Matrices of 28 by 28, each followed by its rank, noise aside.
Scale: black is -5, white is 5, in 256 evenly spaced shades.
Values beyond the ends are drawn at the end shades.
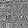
four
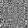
four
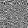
four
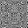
four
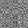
three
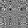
three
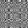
two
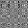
three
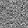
four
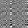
one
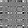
one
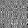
four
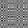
one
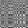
one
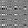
one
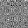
four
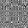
four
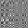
two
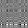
one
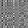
two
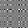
one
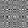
one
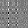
one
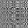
two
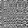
four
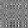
two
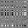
one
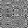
four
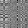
one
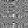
three
